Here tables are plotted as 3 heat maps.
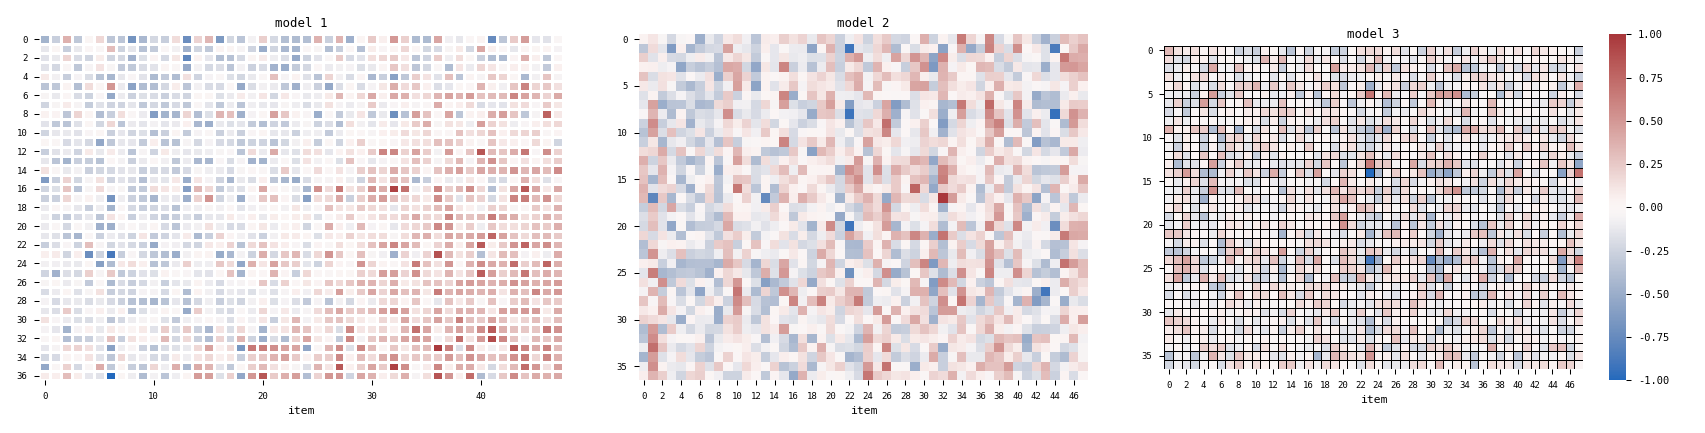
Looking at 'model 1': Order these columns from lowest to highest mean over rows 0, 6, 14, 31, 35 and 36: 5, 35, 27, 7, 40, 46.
7, 5, 35, 40, 46, 27
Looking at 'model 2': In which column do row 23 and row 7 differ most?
4
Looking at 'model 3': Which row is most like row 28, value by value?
36
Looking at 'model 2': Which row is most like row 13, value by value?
5
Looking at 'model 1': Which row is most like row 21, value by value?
19
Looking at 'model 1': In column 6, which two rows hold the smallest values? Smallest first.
36, 23
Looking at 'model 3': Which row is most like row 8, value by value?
30
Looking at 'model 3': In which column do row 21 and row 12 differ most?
23
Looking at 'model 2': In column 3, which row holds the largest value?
18
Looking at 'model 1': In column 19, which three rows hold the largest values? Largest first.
33, 36, 24
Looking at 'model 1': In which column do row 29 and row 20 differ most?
32
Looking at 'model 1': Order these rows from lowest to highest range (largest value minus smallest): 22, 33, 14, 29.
14, 29, 22, 33
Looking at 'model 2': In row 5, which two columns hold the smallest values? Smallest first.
12, 5
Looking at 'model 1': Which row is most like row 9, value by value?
13
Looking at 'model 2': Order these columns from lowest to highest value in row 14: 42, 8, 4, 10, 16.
8, 42, 4, 16, 10
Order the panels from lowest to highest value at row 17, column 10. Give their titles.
model 1, model 2, model 3
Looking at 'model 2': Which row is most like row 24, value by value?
3
